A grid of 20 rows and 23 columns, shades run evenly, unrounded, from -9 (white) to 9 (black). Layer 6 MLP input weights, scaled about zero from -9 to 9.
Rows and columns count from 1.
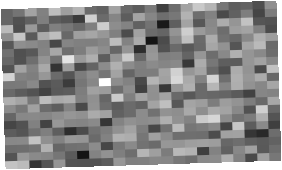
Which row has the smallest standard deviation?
18
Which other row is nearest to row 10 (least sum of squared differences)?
11
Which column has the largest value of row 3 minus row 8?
14
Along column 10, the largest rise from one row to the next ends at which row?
13
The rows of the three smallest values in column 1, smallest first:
9, 20, 3
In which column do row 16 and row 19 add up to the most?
7
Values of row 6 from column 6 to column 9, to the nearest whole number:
1 0 -2 -1
